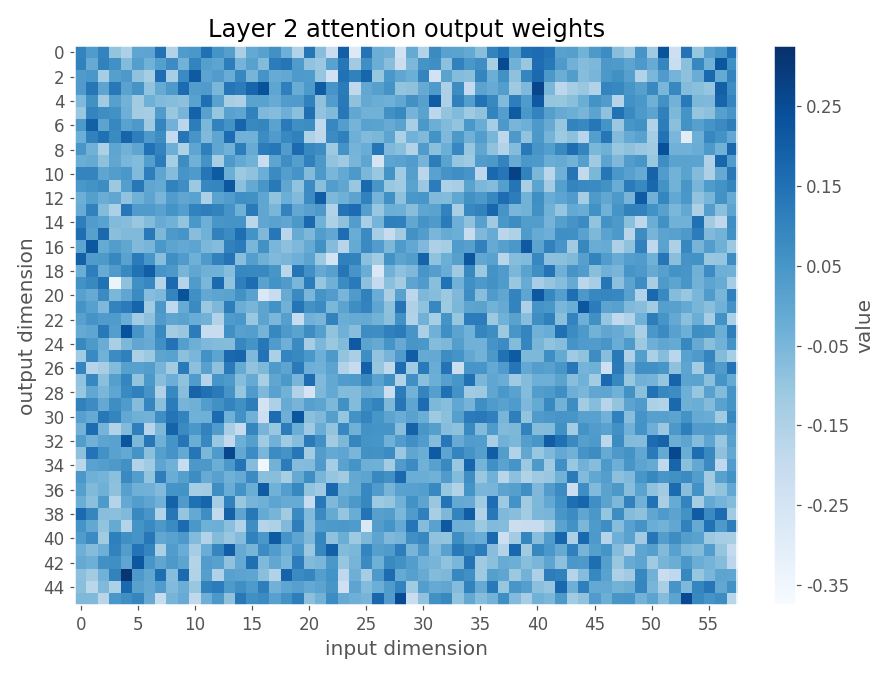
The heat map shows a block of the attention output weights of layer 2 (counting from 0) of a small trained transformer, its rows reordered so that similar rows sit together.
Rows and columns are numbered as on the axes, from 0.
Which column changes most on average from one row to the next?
43
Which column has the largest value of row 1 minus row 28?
56
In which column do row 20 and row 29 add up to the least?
16
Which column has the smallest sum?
22
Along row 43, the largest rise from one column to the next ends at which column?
18
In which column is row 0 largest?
51
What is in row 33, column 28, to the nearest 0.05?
-0.1
